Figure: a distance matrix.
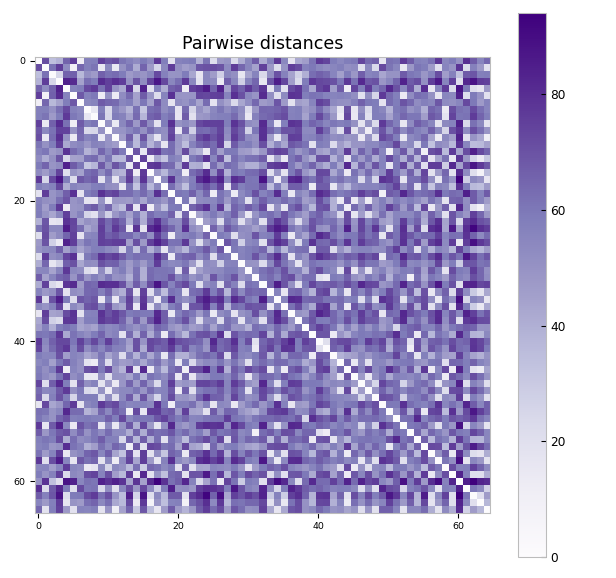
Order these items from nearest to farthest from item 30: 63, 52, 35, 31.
31, 52, 63, 35
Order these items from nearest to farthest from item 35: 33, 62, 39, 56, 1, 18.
33, 56, 62, 18, 39, 1
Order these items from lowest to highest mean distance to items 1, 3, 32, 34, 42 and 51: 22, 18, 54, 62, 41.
22, 18, 54, 41, 62
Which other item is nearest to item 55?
13
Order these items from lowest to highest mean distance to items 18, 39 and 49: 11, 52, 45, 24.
45, 11, 52, 24
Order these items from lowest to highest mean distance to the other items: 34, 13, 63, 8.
63, 8, 13, 34
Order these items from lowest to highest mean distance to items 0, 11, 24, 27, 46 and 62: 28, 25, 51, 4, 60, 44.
44, 4, 25, 28, 51, 60
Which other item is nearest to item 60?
26
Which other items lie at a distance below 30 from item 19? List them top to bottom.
0, 6, 25, 28, 36, 49
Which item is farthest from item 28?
61
